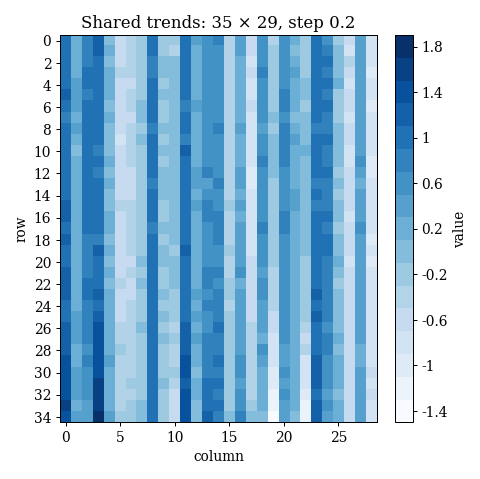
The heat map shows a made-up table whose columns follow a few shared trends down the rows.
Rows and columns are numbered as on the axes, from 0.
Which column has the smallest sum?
28
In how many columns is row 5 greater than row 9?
6
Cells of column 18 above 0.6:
3
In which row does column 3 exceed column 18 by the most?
34
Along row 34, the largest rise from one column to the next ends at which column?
23
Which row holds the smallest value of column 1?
10
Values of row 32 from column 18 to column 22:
0.2 -1.2 0.6 0.2 -1
